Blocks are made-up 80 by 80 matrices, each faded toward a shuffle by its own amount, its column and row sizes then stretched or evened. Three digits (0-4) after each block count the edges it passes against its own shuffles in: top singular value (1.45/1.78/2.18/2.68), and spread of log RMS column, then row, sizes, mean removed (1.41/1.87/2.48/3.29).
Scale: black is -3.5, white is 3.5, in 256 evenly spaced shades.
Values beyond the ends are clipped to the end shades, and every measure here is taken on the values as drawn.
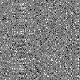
3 1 0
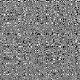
3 3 3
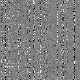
1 4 1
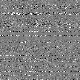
0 1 4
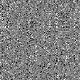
2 2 0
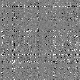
2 3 3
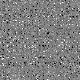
1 1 2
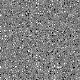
0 2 1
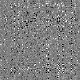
2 3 2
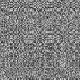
4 1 2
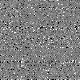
2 0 3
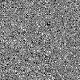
2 1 0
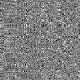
3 1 1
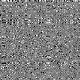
3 0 2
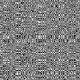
4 3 2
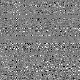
2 1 4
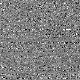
0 0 3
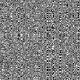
3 3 0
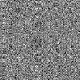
3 2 1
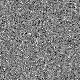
0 0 0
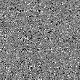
1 0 2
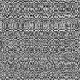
4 0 4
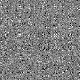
2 2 1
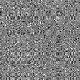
4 1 0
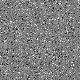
0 1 1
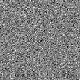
3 0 0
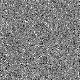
1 1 0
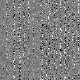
0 4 0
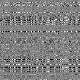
4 0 4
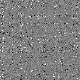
0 2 2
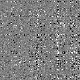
1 3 3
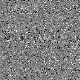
1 1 2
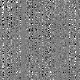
1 4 2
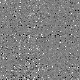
0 2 2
